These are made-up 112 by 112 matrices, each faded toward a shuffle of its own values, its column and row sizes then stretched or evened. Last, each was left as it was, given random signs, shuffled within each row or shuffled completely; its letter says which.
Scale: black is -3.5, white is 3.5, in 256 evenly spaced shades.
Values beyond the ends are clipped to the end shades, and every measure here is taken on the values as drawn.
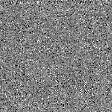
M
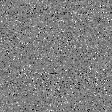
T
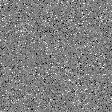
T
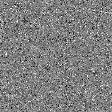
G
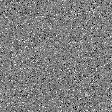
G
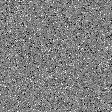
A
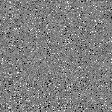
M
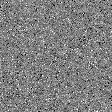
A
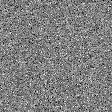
A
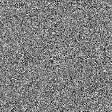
G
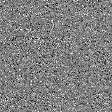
M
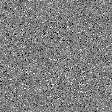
G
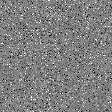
G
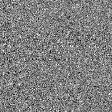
M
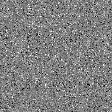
G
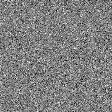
T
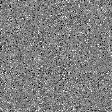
G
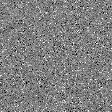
G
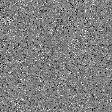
G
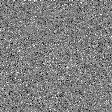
T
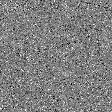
T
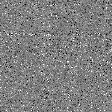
G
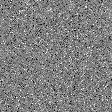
A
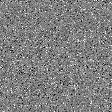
T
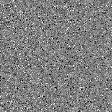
M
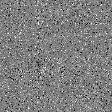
G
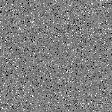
M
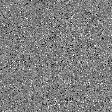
G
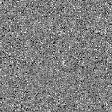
M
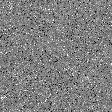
A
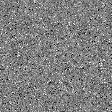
T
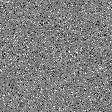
A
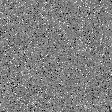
A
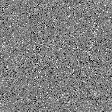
M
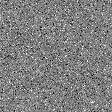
A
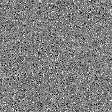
G
